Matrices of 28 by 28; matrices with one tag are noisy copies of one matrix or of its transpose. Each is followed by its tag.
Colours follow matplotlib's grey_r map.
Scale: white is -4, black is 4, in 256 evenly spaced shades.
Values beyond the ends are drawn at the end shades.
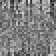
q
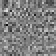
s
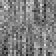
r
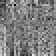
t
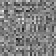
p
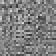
p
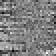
q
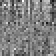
q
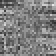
t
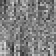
t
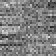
r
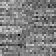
r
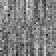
r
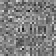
p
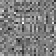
p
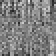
q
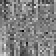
t
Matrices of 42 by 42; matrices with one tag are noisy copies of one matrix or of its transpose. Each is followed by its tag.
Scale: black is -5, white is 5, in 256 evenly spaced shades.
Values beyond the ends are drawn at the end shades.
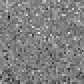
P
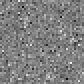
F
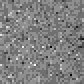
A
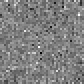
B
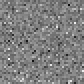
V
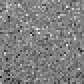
P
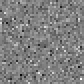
F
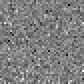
V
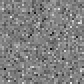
V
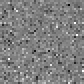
V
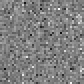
V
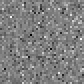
V
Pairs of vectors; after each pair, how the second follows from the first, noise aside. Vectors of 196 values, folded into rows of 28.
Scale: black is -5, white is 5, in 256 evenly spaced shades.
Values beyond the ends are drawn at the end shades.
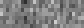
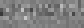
negated, partly zeroed.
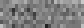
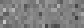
wrapped around, negated, partly zeroed.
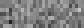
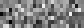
scaled up.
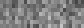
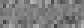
wrapped around, partly zeroed.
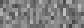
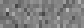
wrapped around, partly zeroed.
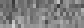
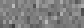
negated, partly zeroed.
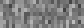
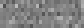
reversed, partly zeroed.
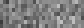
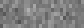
wrapped around, negated, shrunk.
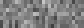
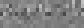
reversed, negated, partly zeroed.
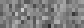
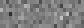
reversed, partly zeroed.
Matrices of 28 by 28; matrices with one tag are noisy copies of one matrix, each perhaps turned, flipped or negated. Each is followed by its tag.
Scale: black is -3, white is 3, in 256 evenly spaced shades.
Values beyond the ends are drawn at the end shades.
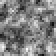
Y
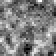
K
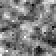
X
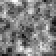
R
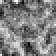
K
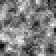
Y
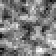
X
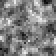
Y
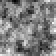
R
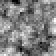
R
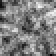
X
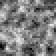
Y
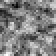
X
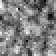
X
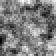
R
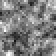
Y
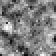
K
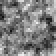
R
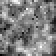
R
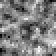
X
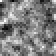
K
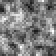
Y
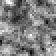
Y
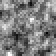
Y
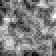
R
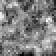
R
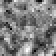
K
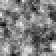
Y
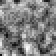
K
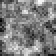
R
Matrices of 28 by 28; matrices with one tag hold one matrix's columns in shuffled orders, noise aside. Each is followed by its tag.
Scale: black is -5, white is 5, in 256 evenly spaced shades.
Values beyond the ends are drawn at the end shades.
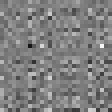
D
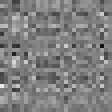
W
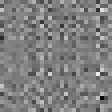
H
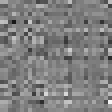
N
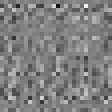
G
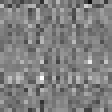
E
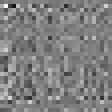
G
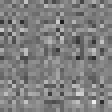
N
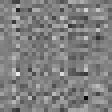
H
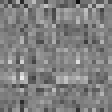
E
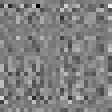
G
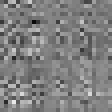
N
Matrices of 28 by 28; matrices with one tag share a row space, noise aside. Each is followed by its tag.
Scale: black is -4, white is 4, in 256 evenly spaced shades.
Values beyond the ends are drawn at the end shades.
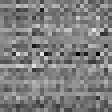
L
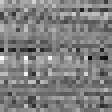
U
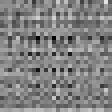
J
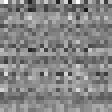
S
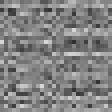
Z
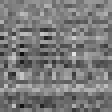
Z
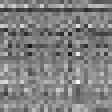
S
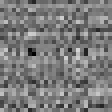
S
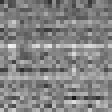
Z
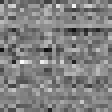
Z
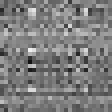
S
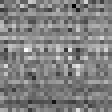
S
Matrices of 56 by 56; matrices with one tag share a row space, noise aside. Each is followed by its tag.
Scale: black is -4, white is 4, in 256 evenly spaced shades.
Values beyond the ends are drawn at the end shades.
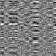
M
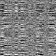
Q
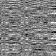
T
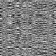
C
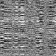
Q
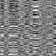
M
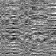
T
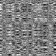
C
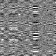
M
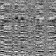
Q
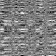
Q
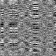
M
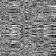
T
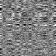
C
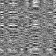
M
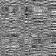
T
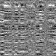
Q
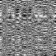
C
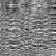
T
